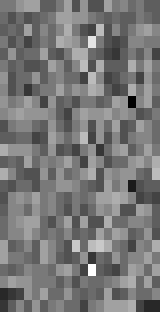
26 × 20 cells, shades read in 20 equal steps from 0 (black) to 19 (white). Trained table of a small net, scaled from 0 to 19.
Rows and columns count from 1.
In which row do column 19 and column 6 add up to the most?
22
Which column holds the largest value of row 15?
20
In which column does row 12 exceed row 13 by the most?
13
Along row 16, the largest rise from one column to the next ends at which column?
14
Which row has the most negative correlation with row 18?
15
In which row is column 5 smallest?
12
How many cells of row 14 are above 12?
1
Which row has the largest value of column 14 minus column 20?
26
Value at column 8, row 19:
9
